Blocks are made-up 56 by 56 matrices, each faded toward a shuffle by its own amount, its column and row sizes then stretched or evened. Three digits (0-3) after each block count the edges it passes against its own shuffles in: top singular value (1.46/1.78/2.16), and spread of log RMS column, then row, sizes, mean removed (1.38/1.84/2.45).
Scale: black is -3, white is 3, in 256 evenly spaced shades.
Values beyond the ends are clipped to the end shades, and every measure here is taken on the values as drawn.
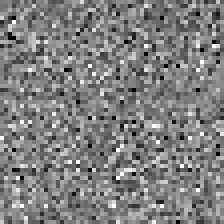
1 1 1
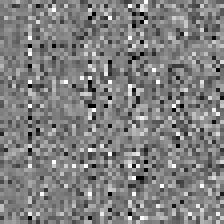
1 3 1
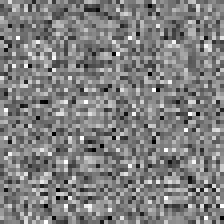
3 0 1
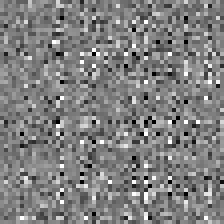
2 3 2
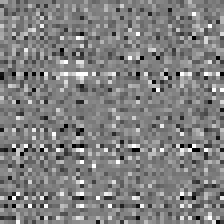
3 2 3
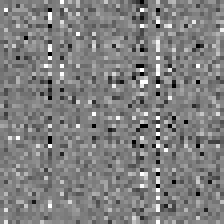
2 3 1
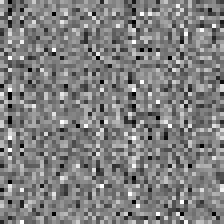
3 3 1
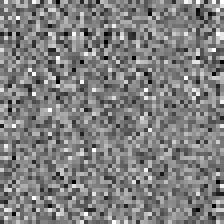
1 2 1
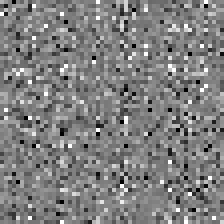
0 2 1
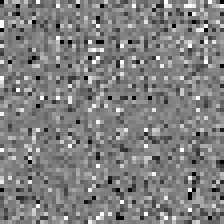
0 2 2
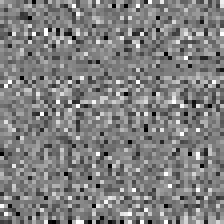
2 0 2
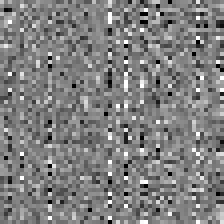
2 3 0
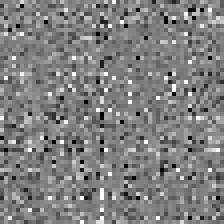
1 1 2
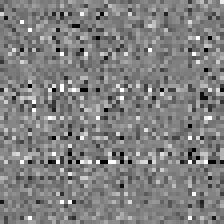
1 2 3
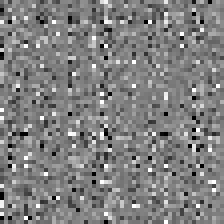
1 3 1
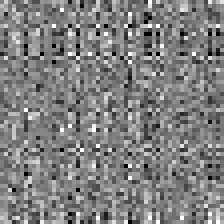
3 3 2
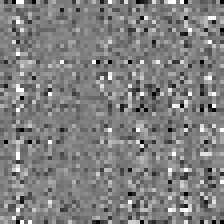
0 3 3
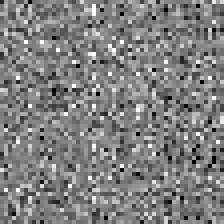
2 2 0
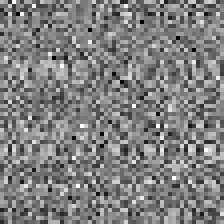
3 0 2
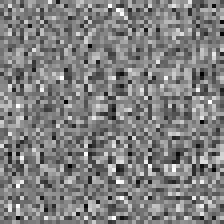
3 2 2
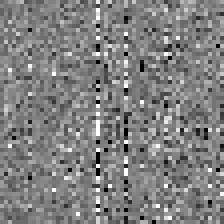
2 3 0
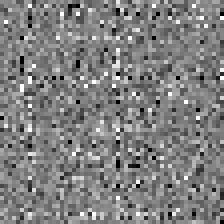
1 2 1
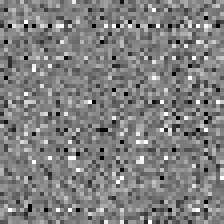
0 1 2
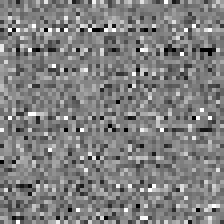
2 0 3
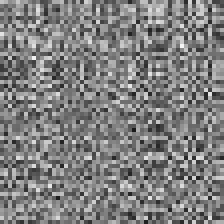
3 2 1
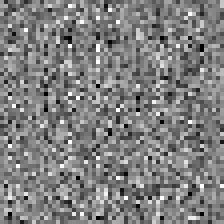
1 2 0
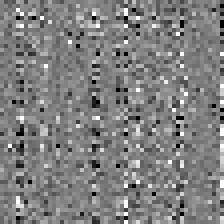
3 3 2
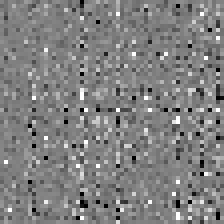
2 3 2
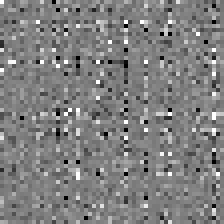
1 3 2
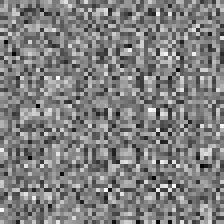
3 1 2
